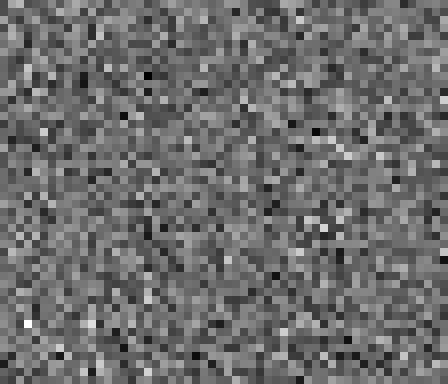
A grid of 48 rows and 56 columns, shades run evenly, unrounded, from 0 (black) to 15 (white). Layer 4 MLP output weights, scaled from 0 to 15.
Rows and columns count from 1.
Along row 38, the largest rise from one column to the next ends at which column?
19
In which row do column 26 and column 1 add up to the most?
3
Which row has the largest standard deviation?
45
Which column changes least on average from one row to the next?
10
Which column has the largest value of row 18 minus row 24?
40
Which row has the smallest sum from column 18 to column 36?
43
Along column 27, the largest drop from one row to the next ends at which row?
46
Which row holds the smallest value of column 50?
23
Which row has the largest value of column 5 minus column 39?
12
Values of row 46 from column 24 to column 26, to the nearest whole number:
6 6 8
